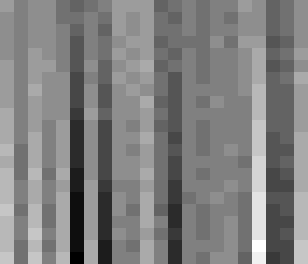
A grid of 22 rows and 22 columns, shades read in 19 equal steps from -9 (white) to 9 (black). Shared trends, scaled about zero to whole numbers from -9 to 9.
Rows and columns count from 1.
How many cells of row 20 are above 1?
5
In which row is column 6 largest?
22
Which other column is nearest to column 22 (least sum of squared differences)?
3
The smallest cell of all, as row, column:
21, 19
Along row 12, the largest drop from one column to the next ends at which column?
7
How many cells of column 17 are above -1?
16
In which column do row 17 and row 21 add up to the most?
6
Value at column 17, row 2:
1
